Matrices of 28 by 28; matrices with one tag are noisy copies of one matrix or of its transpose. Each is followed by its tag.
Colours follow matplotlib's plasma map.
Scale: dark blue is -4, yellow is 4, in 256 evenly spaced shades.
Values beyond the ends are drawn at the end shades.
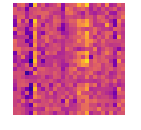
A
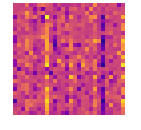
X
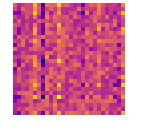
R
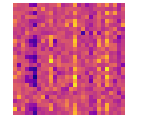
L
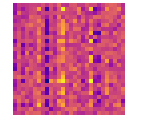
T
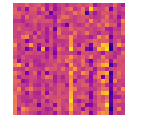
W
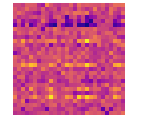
L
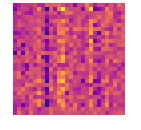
T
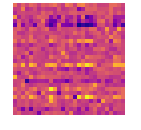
L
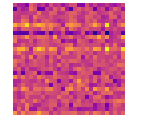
R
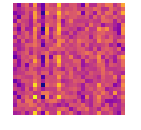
R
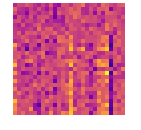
W
